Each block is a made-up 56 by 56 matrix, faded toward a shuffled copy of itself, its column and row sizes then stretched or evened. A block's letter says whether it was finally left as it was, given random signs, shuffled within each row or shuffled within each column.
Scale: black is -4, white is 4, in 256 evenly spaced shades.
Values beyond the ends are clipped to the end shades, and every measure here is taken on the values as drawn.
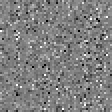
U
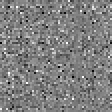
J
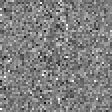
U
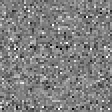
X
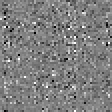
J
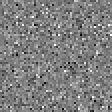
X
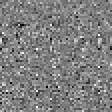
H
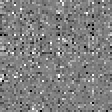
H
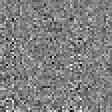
H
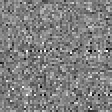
J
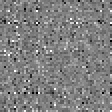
H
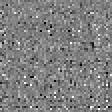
H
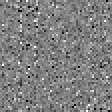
U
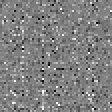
J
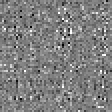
H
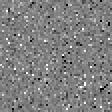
U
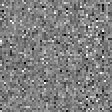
U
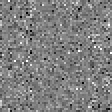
U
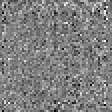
H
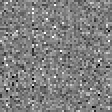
U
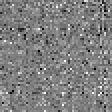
H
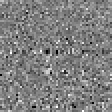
H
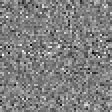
X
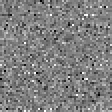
X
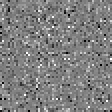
H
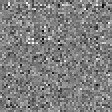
J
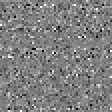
X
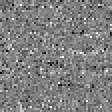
X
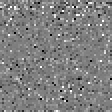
X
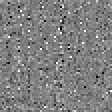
U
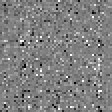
J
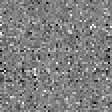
J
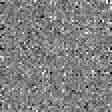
J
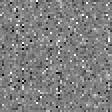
U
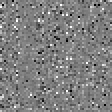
U
